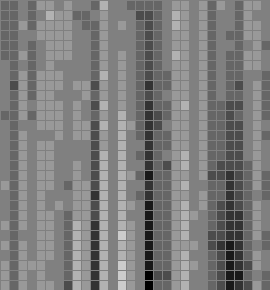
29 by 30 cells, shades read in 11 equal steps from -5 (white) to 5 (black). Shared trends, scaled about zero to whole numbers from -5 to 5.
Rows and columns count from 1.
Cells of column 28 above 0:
13
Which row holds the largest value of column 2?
9
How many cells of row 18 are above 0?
12
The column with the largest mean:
17
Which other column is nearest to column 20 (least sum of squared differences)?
6
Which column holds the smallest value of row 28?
14
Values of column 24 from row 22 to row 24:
1 1 2
